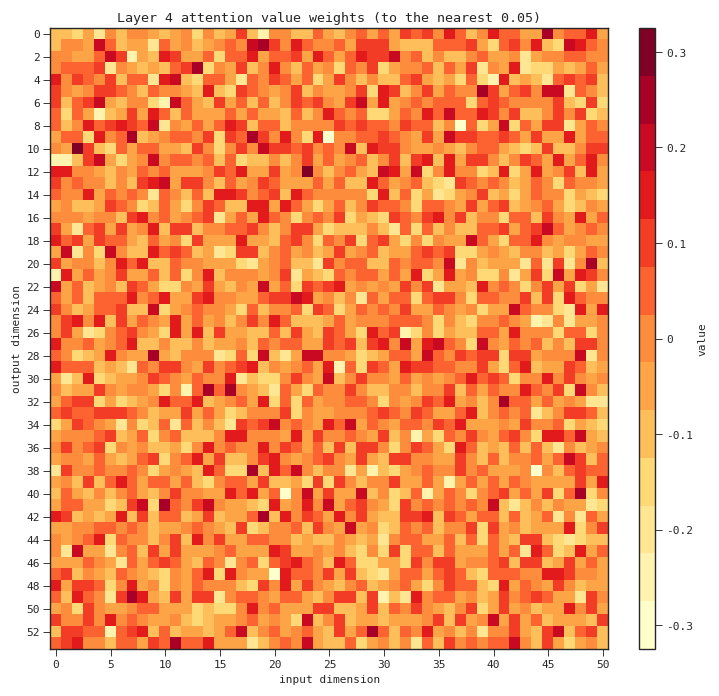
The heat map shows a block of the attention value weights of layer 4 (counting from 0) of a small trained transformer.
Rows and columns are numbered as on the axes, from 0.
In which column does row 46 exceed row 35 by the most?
33
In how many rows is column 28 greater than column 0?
20
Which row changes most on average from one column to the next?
40
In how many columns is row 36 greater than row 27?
17
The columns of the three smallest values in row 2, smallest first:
7, 43, 15
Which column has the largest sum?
36
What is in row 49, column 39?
-0.1
